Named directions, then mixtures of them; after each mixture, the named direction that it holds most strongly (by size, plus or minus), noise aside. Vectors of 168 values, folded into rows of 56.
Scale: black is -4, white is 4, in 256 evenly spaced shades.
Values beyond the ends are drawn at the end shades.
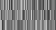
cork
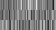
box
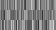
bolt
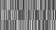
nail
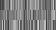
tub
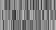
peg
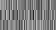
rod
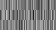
rod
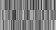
peg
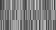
tub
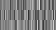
nail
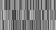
peg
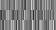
bolt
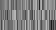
peg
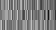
cork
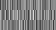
rod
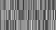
nail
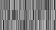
tub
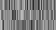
peg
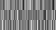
nail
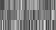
tub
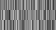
bolt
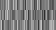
bolt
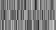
bolt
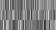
tub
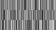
bolt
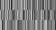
cork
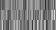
tub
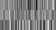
box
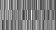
cork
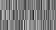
rod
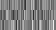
bolt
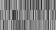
peg
